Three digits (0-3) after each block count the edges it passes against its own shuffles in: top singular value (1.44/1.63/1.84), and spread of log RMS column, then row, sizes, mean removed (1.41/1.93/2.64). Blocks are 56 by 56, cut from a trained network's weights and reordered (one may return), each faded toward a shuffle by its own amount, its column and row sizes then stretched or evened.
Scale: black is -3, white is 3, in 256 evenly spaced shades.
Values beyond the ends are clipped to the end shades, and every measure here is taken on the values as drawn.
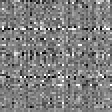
2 1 3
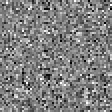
0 1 1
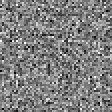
0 0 0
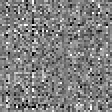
0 3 1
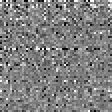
2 2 3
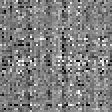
2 2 3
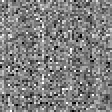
0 1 1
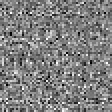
1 1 2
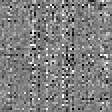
0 3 2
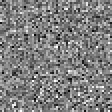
0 1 1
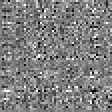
1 2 3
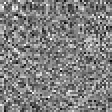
3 0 0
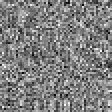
2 0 0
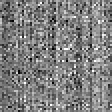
3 0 2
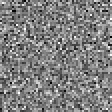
0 0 1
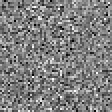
1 1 0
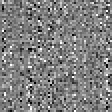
0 3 0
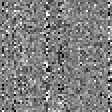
1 3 1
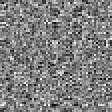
3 0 2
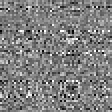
3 1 3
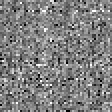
0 0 2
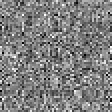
2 1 1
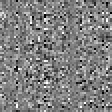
1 3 2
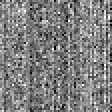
3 2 0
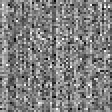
3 0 1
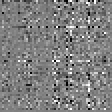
1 3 3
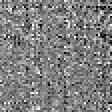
0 2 2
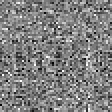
2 1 2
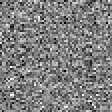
3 1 0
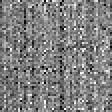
2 2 2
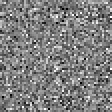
1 0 1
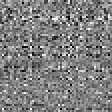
3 1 3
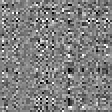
3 3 2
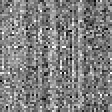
3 0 2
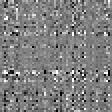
3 3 3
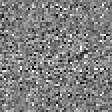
0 2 2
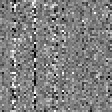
1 3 0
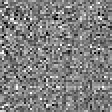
1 2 2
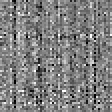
3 2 2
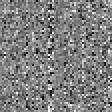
0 3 0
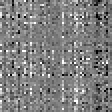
3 3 3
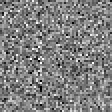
0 1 0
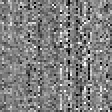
2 3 0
